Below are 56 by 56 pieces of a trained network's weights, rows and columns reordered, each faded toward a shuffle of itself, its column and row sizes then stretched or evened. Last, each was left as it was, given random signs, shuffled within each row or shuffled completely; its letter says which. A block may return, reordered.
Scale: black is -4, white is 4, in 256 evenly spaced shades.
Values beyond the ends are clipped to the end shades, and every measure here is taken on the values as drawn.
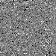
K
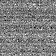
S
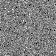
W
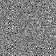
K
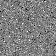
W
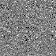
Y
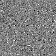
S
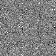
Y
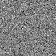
W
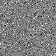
S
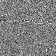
S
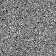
W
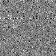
K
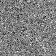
W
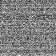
S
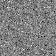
S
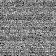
S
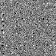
K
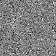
Y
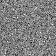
W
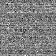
K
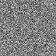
K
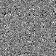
Y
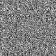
K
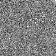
Y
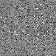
Y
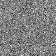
Y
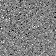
W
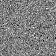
S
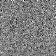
Y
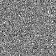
Y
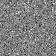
W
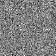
K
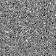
Y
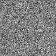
K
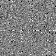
Y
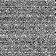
K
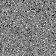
S
